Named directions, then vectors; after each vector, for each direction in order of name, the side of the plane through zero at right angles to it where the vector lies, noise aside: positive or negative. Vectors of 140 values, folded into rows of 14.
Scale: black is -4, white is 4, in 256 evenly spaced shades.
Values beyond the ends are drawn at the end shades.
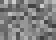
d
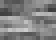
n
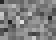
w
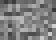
negative, positive, positive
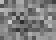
negative, negative, negative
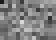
positive, positive, positive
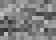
negative, negative, positive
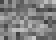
positive, positive, positive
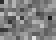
positive, negative, positive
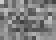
negative, negative, negative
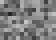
negative, positive, negative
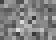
positive, positive, positive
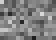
negative, positive, negative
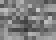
negative, negative, negative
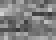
negative, negative, positive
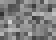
positive, positive, negative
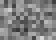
negative, negative, negative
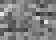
negative, negative, positive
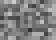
positive, negative, negative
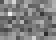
positive, negative, positive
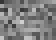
positive, positive, positive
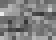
negative, negative, positive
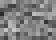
positive, positive, negative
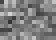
positive, negative, positive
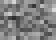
positive, negative, negative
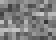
positive, positive, negative
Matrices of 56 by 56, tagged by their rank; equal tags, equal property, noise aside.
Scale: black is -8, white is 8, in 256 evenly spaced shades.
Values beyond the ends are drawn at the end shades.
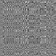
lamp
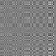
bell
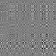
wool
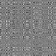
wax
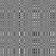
bell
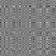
wool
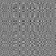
wool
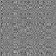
lamp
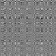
wool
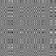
bell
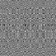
lamp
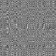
lamp
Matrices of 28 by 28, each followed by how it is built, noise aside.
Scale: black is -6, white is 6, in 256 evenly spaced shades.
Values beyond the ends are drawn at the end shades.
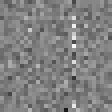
uneven columns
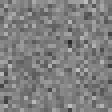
uneven columns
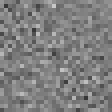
block diagonal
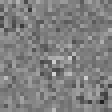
block diagonal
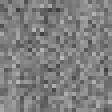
blocks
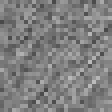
Hankel
